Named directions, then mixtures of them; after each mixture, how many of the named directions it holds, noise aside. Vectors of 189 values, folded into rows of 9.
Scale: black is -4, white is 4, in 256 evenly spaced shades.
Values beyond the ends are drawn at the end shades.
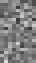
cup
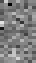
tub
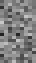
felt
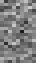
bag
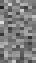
one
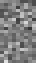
one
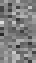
four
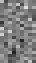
four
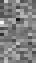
three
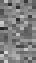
two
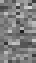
two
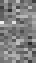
four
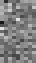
three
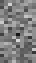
one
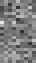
four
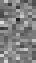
two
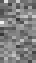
three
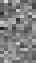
two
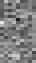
three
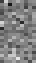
one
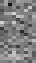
two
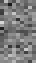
one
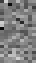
one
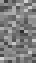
one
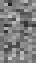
four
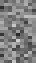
two
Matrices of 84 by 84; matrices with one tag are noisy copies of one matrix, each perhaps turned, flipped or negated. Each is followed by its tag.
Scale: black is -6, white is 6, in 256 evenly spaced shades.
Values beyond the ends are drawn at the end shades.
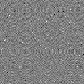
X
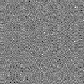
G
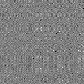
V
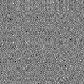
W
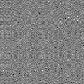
W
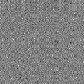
W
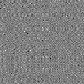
V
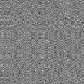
W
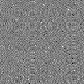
X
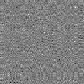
G
